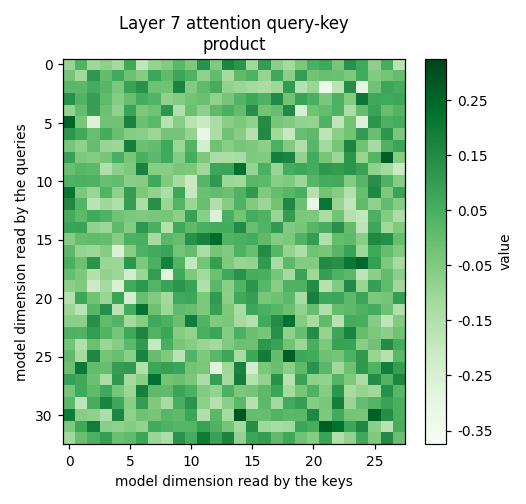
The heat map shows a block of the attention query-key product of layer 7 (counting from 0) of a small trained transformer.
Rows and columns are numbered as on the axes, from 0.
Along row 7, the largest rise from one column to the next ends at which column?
5
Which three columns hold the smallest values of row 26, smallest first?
12, 15, 6
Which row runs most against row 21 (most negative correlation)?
26
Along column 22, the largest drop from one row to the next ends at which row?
32
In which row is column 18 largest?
25
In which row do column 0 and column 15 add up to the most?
11
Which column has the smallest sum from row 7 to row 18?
4
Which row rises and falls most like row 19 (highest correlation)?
16
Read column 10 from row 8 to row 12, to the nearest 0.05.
0.05 -0.05 -0.2 -0.2 -0.1
